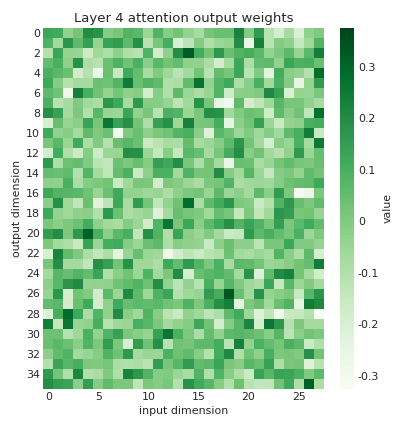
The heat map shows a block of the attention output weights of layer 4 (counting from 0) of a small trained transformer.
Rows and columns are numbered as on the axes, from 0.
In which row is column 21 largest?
1
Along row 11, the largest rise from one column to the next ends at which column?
27
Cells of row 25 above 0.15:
3
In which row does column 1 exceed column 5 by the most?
17
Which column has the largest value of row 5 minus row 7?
18
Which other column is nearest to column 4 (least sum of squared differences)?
11
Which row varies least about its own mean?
15
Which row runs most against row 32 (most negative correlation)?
31
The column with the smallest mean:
5
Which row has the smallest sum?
22
